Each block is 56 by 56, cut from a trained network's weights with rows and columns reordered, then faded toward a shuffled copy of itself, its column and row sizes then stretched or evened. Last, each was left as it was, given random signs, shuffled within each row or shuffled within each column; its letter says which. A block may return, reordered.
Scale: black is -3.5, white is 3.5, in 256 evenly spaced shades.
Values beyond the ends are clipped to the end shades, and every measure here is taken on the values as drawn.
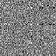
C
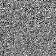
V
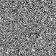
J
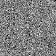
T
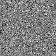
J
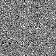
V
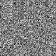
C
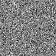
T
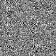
V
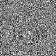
C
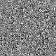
V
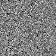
T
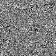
V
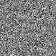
T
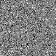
T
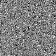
T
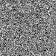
T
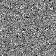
J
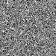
T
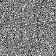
T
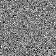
V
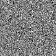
T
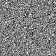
T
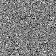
J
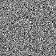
V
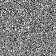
J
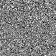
J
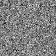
J
